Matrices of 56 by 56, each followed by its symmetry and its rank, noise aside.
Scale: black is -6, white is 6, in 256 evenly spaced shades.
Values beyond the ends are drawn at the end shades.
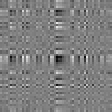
symmetric, rank one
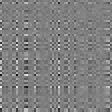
no symmetry, rank one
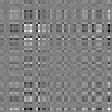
symmetric, rank one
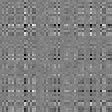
symmetric, rank one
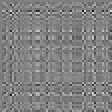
no symmetry, rank two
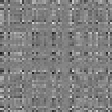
no symmetry, rank two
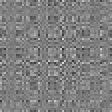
symmetric, rank two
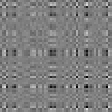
symmetric, rank one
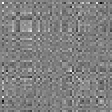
symmetric, rank three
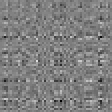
no symmetry, rank three
